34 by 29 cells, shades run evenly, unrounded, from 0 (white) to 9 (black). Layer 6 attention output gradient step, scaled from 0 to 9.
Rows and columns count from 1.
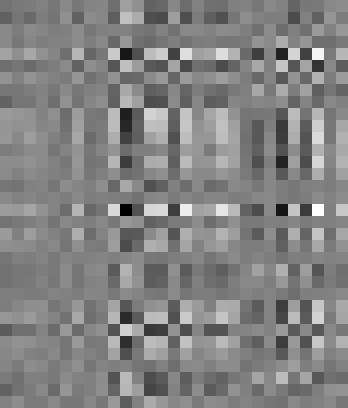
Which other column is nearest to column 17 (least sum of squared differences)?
4
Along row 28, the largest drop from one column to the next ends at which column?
11
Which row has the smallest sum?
18
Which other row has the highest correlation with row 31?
20
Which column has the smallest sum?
27
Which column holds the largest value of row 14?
24
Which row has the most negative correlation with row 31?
25
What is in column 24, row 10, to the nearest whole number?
6
